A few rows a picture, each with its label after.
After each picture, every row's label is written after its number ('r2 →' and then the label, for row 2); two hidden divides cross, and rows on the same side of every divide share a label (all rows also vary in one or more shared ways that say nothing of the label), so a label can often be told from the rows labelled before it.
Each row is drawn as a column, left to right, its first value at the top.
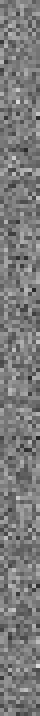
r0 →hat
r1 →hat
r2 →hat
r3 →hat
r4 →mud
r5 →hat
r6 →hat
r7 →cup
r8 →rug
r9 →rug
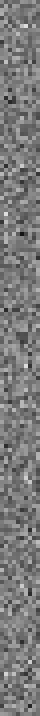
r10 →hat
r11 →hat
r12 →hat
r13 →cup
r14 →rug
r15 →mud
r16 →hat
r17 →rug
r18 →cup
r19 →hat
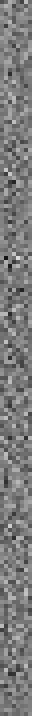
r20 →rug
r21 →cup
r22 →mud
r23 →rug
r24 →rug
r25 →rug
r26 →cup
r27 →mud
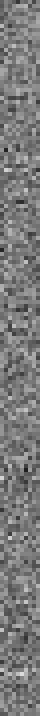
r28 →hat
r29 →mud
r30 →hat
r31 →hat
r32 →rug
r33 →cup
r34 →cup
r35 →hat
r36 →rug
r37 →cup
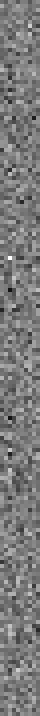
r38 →rug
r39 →rug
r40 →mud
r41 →cup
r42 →hat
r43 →hat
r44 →mud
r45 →hat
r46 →hat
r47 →cup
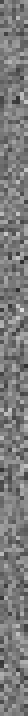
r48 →cup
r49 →mud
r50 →cup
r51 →mud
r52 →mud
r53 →mud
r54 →hat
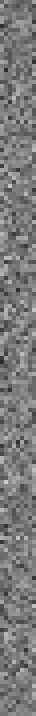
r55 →rug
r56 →cup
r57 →rug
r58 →rug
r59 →rug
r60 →hat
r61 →hat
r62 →rug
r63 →cup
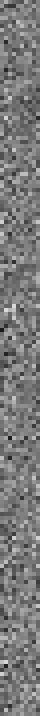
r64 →rug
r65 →cup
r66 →rug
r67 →cup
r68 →rug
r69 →hat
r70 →hat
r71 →cup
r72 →rug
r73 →hat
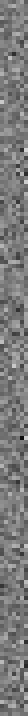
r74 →rug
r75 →mud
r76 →mud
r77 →rug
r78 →hat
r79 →rug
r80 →cup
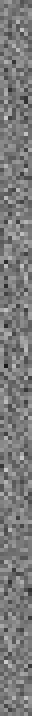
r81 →mud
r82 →mud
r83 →mud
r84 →hat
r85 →mud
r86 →cup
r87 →hat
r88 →hat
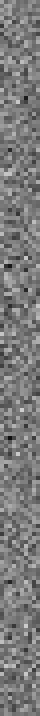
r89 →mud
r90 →rug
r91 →hat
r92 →mud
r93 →rug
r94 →cup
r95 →mud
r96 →cup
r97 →hat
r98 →cup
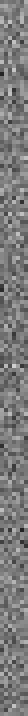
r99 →rug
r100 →rug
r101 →rug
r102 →mud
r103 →mud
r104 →hat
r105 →cup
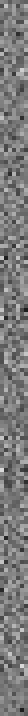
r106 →mud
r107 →cup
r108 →cup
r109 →cup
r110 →mud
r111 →rug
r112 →rug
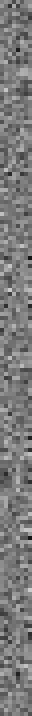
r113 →cup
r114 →cup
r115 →cup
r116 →rug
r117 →hat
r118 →mud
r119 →cup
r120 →cup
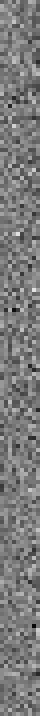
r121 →mud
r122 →hat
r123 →mud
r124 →rug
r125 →cup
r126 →rug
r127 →cup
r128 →cup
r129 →hat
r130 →rug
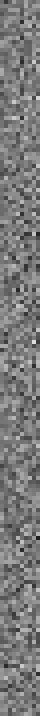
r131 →cup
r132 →rug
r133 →rug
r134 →cup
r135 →rug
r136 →rug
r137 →mud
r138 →hat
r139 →mud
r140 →mud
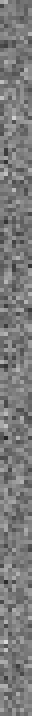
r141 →cup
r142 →cup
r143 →rug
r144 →mud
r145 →rug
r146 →rug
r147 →cup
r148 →hat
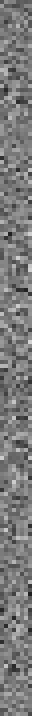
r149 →rug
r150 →cup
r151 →mud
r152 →rug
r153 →rug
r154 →cup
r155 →rug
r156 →hat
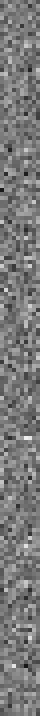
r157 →rug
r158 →cup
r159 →rug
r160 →mud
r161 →cup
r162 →mud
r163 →cup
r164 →mud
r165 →mud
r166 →hat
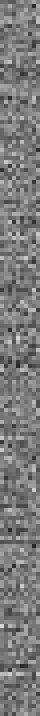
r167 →rug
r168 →mud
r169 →rug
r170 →mud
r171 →hat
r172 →cup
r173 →hat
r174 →mud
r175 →hat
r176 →cup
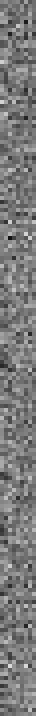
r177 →rug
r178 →mud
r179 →mud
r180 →hat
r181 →hat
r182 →hat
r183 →cup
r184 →hat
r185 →cup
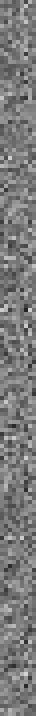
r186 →mud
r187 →rug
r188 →hat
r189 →mud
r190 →mud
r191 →cup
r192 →rug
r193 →cup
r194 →rug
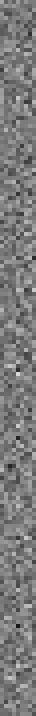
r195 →mud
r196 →mud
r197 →mud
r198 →mud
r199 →mud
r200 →hat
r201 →cup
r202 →mud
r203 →hat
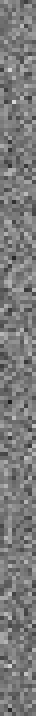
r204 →mud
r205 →mud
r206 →hat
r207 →hat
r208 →hat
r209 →rug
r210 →rug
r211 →rug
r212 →hat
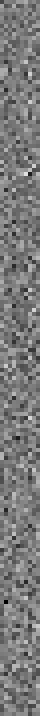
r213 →rug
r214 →hat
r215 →cup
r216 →mud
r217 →hat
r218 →mud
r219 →mud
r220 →hat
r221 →mud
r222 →rug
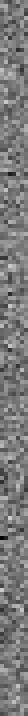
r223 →mud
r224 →mud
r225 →hat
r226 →hat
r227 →hat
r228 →hat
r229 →mud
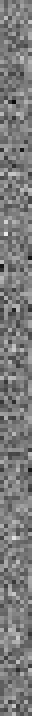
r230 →mud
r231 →rug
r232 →cup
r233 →hat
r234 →rug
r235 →mud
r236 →rug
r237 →hat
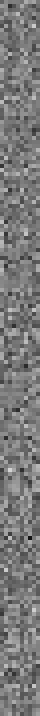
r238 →hat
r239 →mud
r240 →cup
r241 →rug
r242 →hat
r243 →rug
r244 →cup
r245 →mud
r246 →hat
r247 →hat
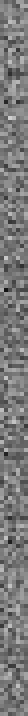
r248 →cup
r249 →rug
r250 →mud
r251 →rug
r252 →cup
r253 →cup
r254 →mud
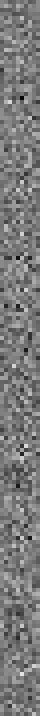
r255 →mud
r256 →rug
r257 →rug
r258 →mud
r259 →cup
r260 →mud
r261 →cup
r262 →mud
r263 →rug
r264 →cup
